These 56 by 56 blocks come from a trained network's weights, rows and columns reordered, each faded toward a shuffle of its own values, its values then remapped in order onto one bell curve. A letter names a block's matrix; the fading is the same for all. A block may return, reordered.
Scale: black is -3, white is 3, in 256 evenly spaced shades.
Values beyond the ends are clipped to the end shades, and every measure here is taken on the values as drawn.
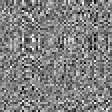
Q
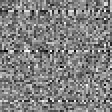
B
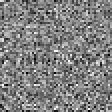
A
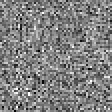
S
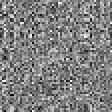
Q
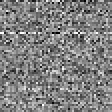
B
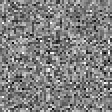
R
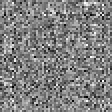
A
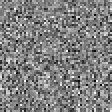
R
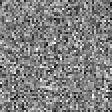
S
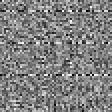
B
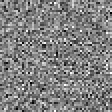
R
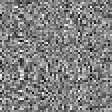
Q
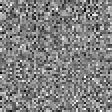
Q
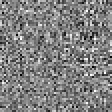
R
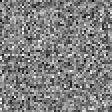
S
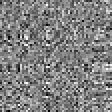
Q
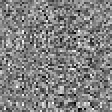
Q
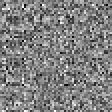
A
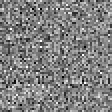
S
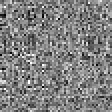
A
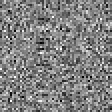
A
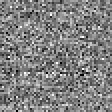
S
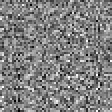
Q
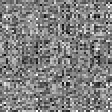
Q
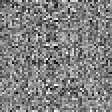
A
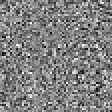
R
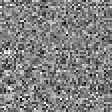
A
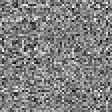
A
